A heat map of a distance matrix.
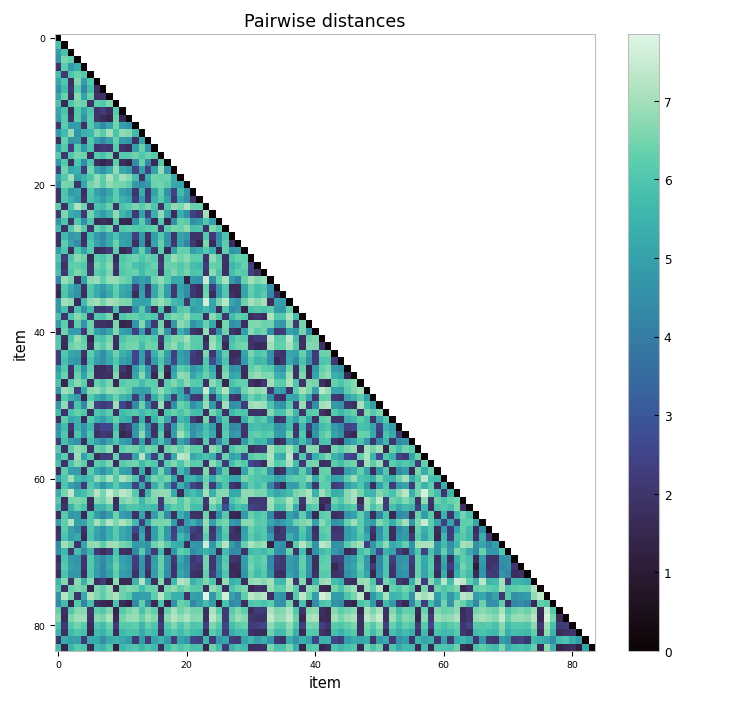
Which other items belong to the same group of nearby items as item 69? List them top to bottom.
3, 20, 33, 36, 48, 76
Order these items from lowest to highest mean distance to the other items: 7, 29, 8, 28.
28, 7, 29, 8
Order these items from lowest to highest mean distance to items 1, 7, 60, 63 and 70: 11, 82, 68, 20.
11, 82, 68, 20
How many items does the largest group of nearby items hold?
27
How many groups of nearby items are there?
5
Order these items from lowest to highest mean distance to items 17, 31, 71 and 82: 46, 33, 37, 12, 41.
12, 37, 46, 41, 33
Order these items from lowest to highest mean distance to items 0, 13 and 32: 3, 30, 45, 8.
30, 3, 45, 8
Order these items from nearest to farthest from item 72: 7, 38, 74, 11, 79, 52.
52, 7, 11, 74, 38, 79
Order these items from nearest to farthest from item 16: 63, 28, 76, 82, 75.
75, 63, 82, 28, 76
